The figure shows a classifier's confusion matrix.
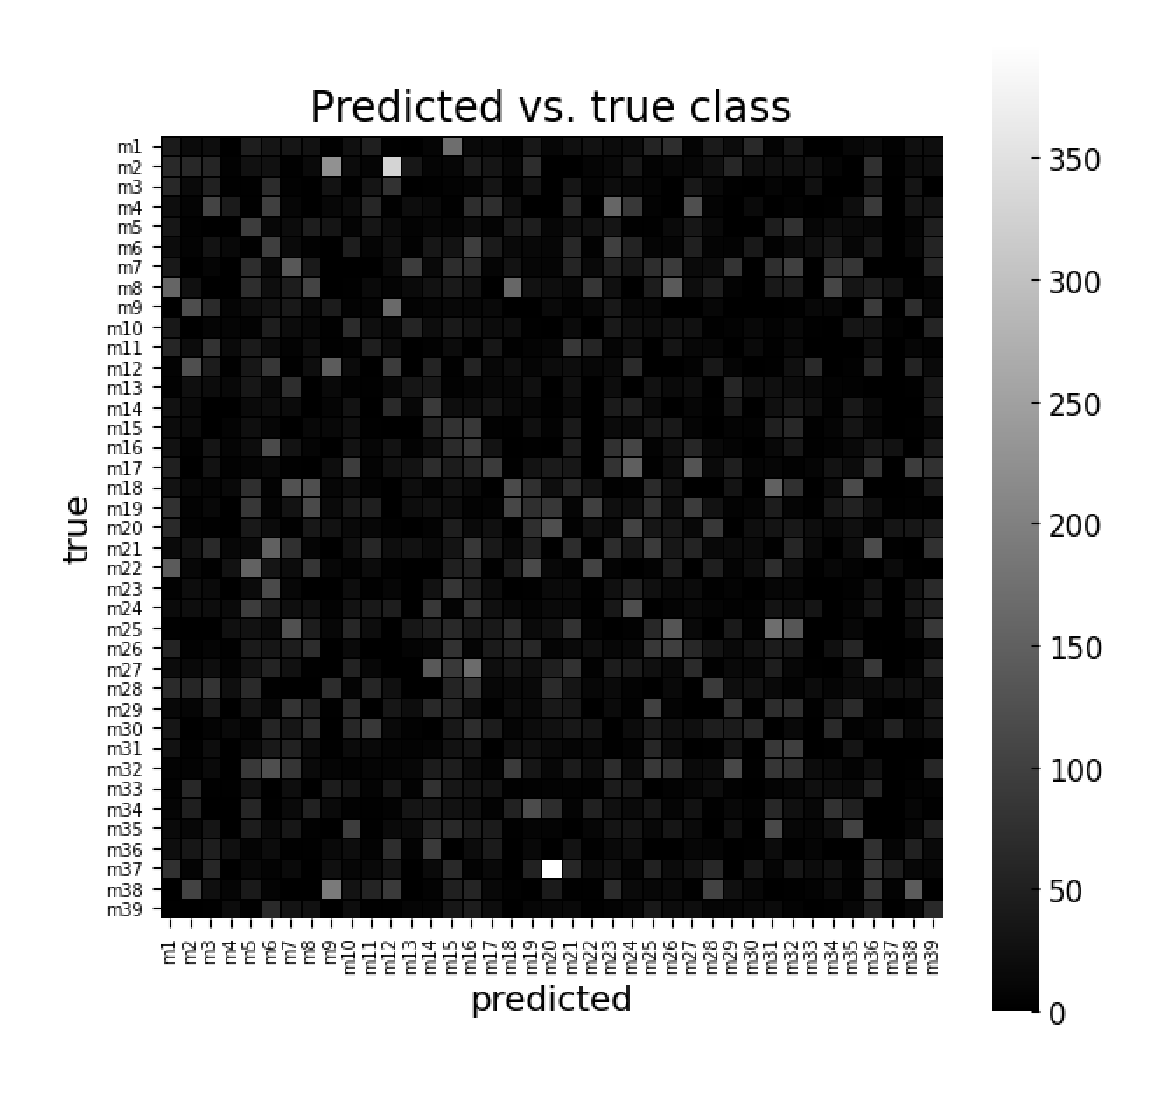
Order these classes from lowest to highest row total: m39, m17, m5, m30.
m39, m5, m30, m17
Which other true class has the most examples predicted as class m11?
m30
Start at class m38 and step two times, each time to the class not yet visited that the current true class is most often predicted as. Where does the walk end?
m12
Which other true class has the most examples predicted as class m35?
m18
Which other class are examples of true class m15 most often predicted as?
m16
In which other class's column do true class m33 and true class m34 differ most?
m19
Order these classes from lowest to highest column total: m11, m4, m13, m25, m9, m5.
m4, m13, m11, m9, m25, m5
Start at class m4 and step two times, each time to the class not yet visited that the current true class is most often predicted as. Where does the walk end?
m6
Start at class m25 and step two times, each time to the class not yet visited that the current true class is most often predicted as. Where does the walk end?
m32
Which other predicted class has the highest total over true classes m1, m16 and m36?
m15
